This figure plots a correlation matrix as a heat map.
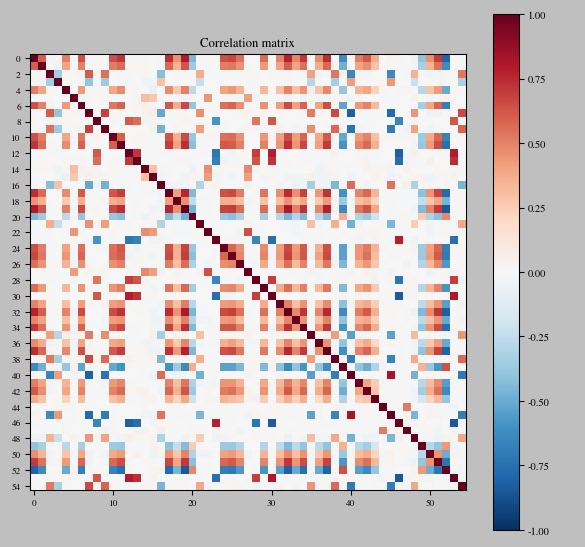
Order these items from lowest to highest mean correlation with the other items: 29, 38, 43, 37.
38, 43, 29, 37
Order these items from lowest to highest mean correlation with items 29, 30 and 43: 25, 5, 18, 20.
20, 5, 18, 25
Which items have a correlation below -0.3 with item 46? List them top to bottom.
8, 12, 13, 28, 30, 53
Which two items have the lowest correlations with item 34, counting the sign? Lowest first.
52, 39
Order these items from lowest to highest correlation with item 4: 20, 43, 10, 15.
20, 15, 43, 10
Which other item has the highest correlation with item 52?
39
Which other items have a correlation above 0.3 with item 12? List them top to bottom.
8, 13, 28, 30, 53
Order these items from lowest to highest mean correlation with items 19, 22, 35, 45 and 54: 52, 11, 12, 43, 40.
52, 40, 12, 43, 11
